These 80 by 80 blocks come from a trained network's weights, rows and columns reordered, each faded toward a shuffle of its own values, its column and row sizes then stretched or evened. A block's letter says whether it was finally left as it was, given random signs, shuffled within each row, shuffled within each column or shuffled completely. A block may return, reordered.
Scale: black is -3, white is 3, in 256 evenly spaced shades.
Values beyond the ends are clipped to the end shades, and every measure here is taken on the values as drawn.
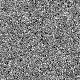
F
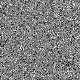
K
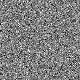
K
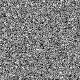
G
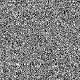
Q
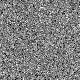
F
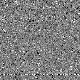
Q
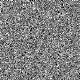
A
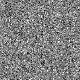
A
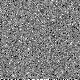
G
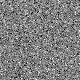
F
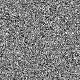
K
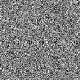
Q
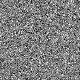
K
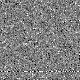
Q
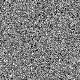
K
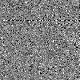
Q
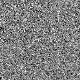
A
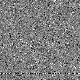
A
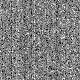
K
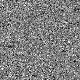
A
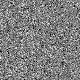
K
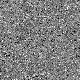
F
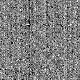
Q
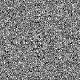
Q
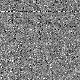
Q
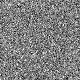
F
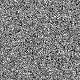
G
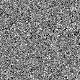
A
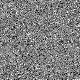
G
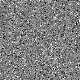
K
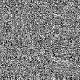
Q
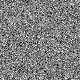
G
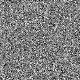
A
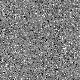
K
